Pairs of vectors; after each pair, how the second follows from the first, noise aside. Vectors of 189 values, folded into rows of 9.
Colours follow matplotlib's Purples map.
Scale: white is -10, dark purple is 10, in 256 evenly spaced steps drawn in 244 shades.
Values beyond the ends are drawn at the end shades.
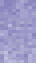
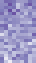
scaled up.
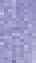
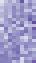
reversed, scaled up.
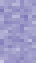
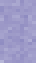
shrunk.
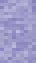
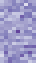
reversed, negated, scaled up.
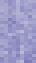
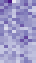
reversed, scaled up.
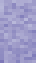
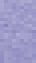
shrunk.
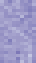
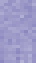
shrunk.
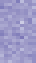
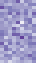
scaled up.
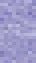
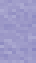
wrapped around, shrunk.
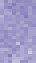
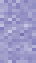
shuffled.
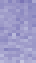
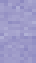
wrapped around, shrunk.
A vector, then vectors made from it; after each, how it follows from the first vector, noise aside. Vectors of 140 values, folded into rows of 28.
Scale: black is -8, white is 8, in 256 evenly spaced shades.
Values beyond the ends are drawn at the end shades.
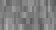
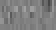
reversed, negated, partly zeroed.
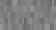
reversed, negated, shrunk.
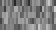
wrapped around, negated, scaled up.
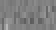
partly zeroed.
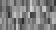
wrapped around, scaled up.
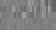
partly zeroed.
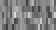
wrapped around, scaled up.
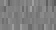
partly zeroed.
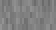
reversed, negated, shrunk.
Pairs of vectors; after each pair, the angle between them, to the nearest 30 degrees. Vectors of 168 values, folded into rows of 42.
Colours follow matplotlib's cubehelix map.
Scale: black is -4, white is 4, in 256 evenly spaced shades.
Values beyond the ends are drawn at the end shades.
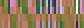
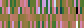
150 degrees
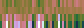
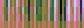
90 degrees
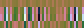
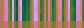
90 degrees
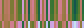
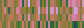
150 degrees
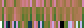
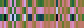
90 degrees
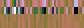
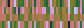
120 degrees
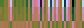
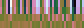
60 degrees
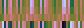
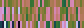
120 degrees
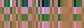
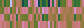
30 degrees
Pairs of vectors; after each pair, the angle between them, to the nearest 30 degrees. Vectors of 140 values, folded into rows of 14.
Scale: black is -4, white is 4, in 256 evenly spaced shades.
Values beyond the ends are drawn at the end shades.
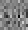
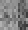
60 degrees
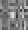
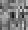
150 degrees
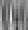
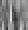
60 degrees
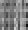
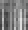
60 degrees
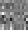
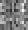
120 degrees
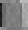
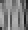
120 degrees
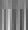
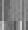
90 degrees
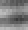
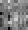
120 degrees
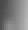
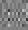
90 degrees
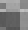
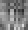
120 degrees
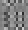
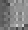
120 degrees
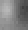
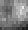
120 degrees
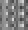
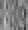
60 degrees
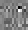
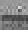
120 degrees
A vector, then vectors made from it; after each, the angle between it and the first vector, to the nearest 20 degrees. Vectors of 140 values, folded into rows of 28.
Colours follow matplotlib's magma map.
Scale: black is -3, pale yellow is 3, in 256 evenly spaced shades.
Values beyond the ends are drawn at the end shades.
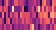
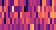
20 degrees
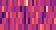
100 degrees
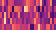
160 degrees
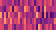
120 degrees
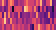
160 degrees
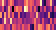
160 degrees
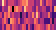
140 degrees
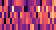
20 degrees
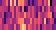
80 degrees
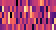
120 degrees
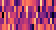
140 degrees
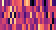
120 degrees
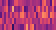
40 degrees
